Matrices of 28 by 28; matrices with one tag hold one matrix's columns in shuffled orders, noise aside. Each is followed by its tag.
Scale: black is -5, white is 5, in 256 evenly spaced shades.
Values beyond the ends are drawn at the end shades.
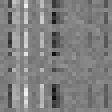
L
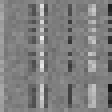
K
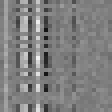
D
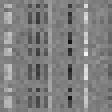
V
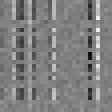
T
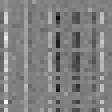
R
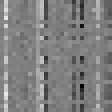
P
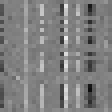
K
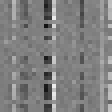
P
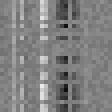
P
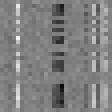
K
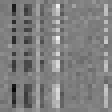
K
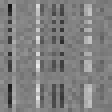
K
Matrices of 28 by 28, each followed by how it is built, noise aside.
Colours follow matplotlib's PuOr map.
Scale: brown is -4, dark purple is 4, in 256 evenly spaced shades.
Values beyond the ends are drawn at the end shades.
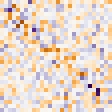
banded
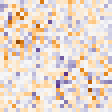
block diagonal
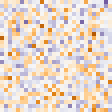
noise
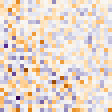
lower triangular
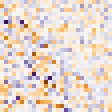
lower triangular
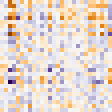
low rank
